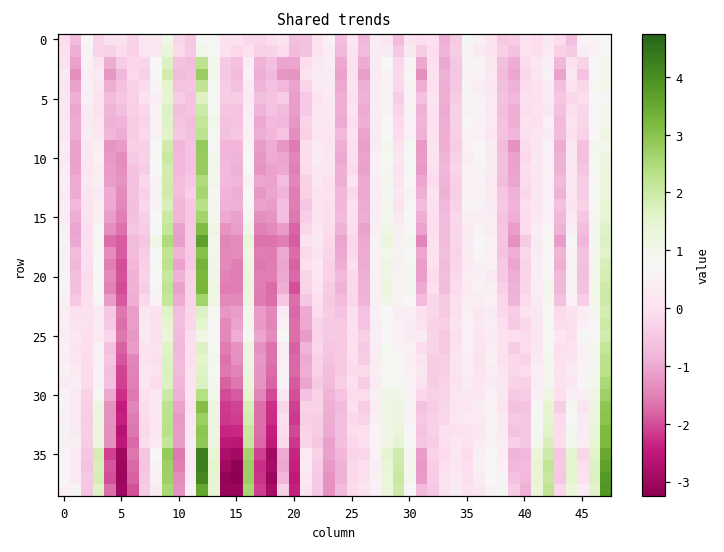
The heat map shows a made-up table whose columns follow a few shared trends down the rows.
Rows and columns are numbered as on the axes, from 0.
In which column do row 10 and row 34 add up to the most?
12
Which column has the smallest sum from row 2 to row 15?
20
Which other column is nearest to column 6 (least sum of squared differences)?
10
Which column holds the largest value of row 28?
47
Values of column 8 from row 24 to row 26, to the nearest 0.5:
0 0 0
